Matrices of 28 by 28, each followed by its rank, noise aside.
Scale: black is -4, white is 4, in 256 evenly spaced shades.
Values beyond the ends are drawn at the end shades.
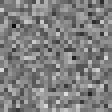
eight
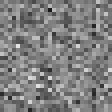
eight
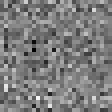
six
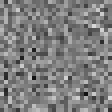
six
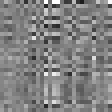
two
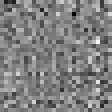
eight
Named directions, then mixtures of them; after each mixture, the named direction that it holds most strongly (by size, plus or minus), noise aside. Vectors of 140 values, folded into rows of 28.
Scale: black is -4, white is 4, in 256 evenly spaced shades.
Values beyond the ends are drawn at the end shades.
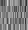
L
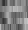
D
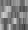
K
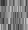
D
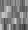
K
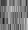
D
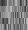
L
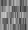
K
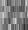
K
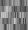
K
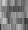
D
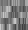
K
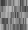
K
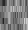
D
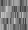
K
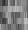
D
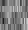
D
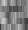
D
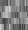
K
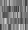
L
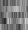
D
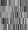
L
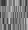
L
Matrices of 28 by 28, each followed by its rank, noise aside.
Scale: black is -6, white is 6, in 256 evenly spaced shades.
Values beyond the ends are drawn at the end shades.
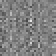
four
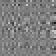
three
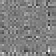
three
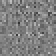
six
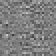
four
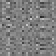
three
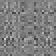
three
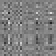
two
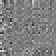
four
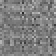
four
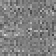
six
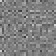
four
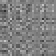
two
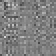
four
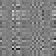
two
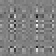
one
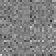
four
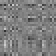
two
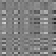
one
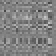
two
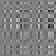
one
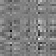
two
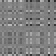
one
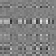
one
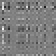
two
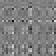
two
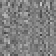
four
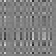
one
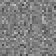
six
